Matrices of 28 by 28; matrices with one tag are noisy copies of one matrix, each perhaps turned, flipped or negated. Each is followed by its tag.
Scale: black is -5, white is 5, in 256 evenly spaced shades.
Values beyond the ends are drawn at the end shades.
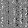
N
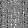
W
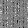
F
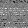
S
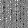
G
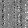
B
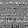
B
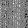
S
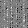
G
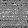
W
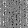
W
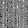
F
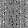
W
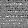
G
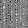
G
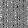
F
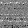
B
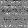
N
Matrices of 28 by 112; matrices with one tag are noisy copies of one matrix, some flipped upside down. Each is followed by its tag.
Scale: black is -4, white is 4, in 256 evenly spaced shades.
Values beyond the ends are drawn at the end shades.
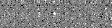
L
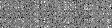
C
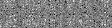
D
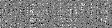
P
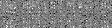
D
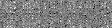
D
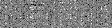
P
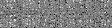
D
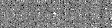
L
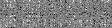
D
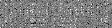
P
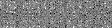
D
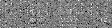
P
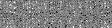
D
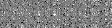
L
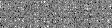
C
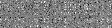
C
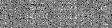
P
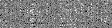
P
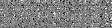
L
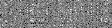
P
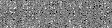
D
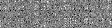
C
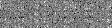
C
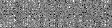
D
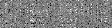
P
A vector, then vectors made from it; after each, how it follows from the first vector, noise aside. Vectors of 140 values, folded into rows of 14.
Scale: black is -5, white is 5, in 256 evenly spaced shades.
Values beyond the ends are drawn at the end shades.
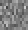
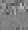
reversed, partly zeroed.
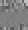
wrapped around, partly zeroed.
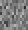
negated.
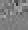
wrapped around, negated, partly zeroed.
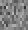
negated.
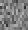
negated.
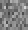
sign-scrambled.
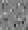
wrapped around, negated, partly zeroed.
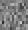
reversed, negated.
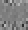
wrapped around, negated, partly zeroed.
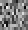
negated, scaled up.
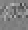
reversed, negated, partly zeroed.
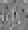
wrapped around, negated, partly zeroed.
